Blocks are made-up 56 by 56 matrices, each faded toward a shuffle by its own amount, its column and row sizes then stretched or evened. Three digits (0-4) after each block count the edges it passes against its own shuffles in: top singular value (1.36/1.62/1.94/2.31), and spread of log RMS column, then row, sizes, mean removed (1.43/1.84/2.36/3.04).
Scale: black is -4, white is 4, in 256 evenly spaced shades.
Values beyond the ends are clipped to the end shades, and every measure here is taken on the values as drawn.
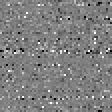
0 0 3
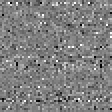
1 1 3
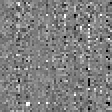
1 3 2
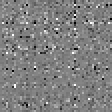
2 2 2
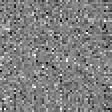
2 2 0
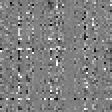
3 4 2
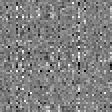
3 3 1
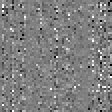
1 4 0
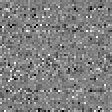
1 0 3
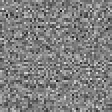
3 0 1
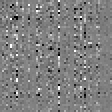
1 4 1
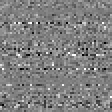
0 0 4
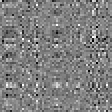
4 3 2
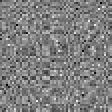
4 0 0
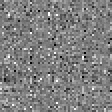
2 2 1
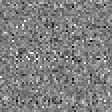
2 1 2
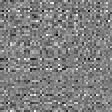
4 0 3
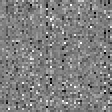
0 3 0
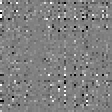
1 3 3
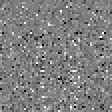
1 1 1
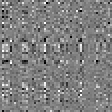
4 3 2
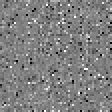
2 1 0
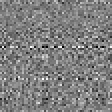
4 1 3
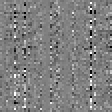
2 4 0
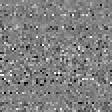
0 0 3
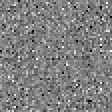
0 1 0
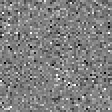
2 1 1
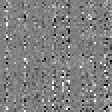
0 4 1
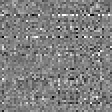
3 2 3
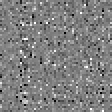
2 3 0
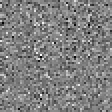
2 2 1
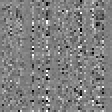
2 4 0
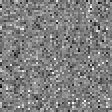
3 1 0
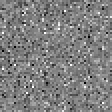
0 2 0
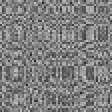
4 2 0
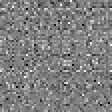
3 0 1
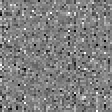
2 2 0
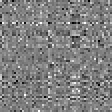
4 1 2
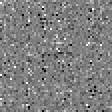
0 2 0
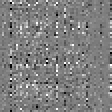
3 4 2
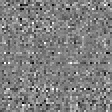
2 1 3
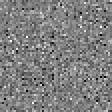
1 1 0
